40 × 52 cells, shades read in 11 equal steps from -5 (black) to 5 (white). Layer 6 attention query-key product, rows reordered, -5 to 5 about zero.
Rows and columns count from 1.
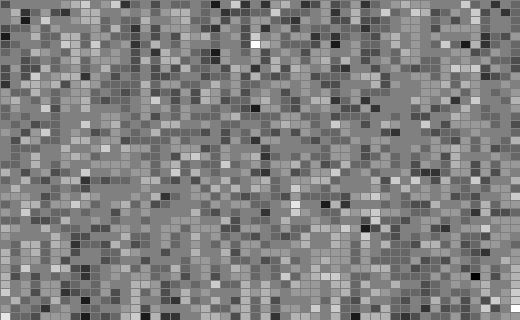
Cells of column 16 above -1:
21
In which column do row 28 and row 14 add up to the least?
26
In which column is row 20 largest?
20
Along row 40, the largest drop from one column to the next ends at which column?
15
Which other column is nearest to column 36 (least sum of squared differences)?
41
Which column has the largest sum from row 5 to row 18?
8
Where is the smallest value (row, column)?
35, 48
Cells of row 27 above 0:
16
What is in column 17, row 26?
-1
